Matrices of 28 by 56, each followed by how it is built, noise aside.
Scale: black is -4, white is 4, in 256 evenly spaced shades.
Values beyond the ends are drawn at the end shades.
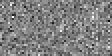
uneven columns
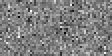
uneven columns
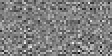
low rank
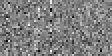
uneven columns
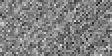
Hankel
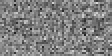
blocks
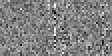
uneven columns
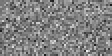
noise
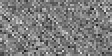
Toeplitz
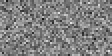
noise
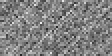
Hankel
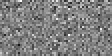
low rank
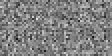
blocks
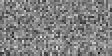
blocks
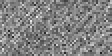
Hankel
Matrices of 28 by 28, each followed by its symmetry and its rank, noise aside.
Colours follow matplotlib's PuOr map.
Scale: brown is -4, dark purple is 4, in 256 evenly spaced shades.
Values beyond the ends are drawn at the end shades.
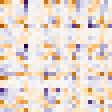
no symmetry, rank three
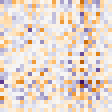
no symmetry, rank three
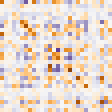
symmetric, rank three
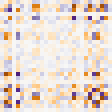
symmetric, rank two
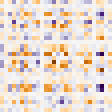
no symmetry, rank three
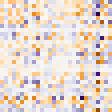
no symmetry, rank four
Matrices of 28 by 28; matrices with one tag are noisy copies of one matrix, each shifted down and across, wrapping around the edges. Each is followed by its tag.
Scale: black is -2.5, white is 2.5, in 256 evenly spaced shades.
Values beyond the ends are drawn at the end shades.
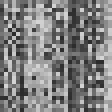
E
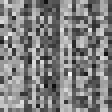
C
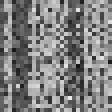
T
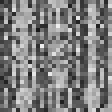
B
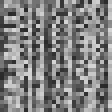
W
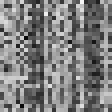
T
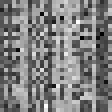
E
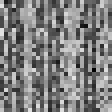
B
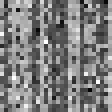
C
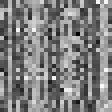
B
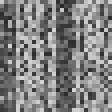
T
